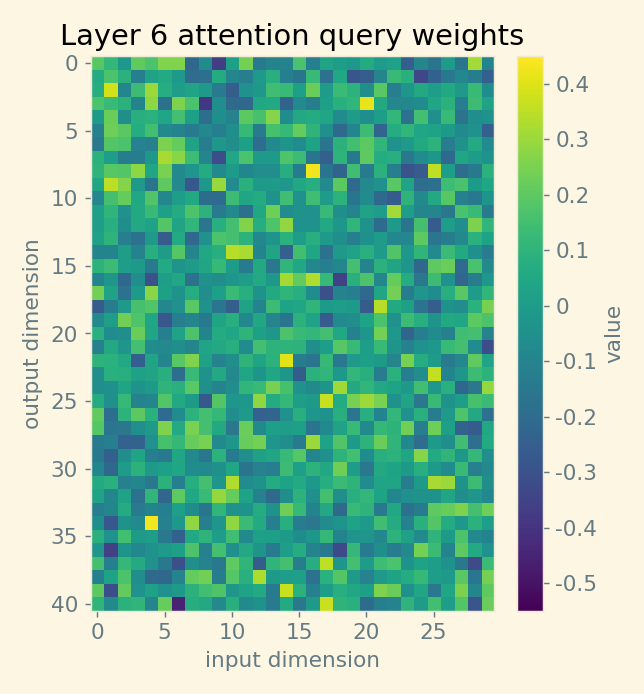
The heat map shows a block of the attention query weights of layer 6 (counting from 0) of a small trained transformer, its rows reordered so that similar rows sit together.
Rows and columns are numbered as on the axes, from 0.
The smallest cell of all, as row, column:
40, 6
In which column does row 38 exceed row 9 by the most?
7
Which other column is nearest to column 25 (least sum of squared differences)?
19
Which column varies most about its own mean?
1
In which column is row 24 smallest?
27
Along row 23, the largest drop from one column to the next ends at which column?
26
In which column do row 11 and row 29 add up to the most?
22
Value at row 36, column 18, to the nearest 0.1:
-0.3
